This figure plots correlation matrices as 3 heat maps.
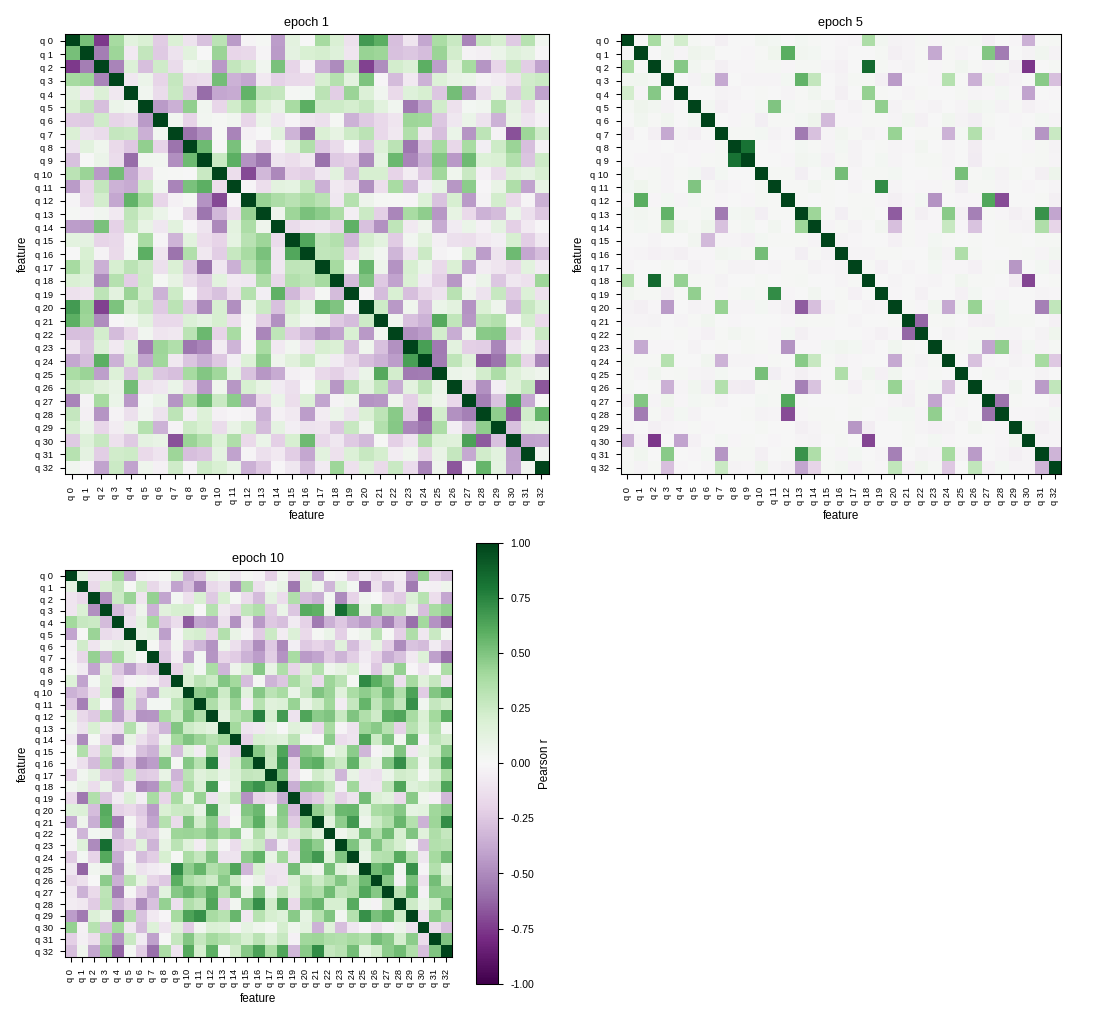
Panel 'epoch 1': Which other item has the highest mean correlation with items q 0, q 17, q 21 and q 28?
q 20
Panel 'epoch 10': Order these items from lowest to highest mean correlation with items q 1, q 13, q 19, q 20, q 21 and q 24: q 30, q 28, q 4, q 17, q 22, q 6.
q 4, q 6, q 30, q 17, q 22, q 28
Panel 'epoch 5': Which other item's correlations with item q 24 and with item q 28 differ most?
q 12
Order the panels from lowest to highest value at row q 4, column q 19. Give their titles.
epoch 10, epoch 5, epoch 1
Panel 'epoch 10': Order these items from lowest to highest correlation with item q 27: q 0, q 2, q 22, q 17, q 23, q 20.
q 2, q 0, q 17, q 23, q 20, q 22
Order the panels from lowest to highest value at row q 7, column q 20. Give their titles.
epoch 10, epoch 1, epoch 5
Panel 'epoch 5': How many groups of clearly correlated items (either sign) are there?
9
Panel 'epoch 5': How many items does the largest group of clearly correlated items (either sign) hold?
9
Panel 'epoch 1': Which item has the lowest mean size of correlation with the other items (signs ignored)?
q 6
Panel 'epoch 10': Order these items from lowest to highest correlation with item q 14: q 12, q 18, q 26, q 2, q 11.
q 2, q 18, q 26, q 12, q 11
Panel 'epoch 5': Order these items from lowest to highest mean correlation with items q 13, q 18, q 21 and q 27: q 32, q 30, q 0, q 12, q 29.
q 30, q 32, q 29, q 0, q 12
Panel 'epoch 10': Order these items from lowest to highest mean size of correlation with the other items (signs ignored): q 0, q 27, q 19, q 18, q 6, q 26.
q 0, q 6, q 19, q 26, q 18, q 27
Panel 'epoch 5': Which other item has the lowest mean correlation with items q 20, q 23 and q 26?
q 13
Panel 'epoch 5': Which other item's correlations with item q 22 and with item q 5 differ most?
q 21
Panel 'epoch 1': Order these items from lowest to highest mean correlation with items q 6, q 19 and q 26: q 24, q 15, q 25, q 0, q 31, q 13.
q 15, q 25, q 0, q 13, q 31, q 24
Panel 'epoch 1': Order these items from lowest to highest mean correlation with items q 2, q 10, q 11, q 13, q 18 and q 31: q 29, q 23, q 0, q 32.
q 29, q 0, q 32, q 23
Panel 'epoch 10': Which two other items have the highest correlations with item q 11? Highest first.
q 29, q 25
